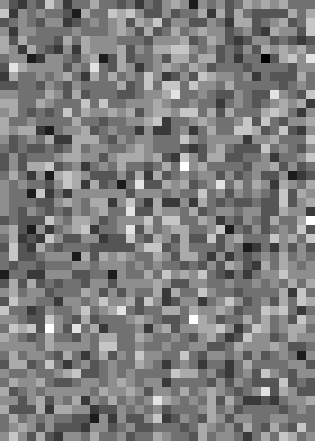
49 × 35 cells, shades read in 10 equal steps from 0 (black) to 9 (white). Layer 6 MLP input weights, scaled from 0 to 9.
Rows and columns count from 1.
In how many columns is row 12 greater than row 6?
11
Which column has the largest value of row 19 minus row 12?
21
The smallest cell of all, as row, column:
7, 30
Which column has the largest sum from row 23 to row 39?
32
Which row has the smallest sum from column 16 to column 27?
23
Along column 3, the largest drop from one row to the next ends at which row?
6
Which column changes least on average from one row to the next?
3
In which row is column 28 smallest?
28
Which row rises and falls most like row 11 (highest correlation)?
25
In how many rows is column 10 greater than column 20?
22
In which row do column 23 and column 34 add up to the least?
40
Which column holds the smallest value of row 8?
16
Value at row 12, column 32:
6
